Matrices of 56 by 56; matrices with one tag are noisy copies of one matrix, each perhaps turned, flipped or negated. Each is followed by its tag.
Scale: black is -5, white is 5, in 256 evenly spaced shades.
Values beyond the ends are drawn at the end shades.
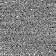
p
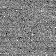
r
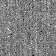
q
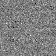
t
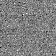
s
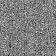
s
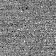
q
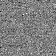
s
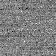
q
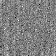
r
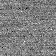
q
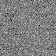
t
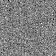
s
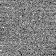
p
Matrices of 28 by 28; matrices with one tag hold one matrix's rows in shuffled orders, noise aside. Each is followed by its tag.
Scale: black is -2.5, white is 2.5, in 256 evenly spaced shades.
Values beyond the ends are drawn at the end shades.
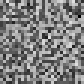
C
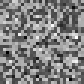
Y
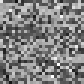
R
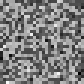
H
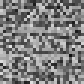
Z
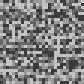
R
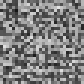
Z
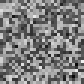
Y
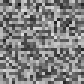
R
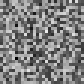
H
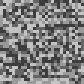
Z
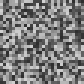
H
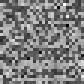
Z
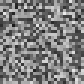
H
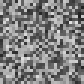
H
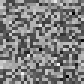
Y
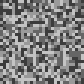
H
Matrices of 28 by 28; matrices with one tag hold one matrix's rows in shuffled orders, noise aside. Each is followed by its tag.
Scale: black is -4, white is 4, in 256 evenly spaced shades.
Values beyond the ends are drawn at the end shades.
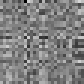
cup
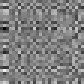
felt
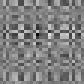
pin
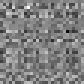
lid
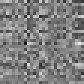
cup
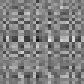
pin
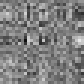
cup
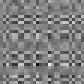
pin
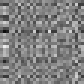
felt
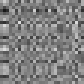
felt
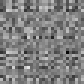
lid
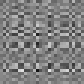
pin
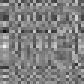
felt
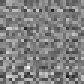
lid
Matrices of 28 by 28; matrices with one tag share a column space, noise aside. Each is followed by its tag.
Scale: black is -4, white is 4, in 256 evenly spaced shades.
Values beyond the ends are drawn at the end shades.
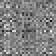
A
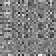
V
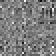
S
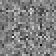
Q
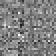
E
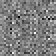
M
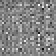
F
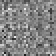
Q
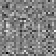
A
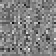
F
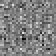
F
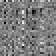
S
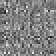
Q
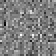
E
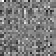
S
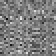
M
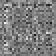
F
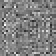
A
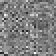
A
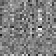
V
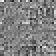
S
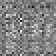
A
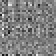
V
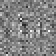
A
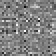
A
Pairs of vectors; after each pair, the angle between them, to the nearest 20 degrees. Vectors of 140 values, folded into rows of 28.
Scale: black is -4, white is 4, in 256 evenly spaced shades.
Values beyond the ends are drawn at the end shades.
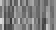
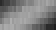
100 degrees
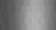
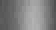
20 degrees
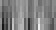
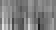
160 degrees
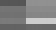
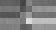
40 degrees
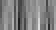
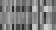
100 degrees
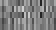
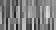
80 degrees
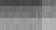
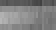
60 degrees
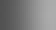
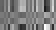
80 degrees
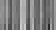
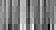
20 degrees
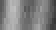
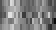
40 degrees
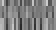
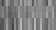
160 degrees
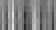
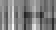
20 degrees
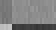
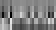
60 degrees
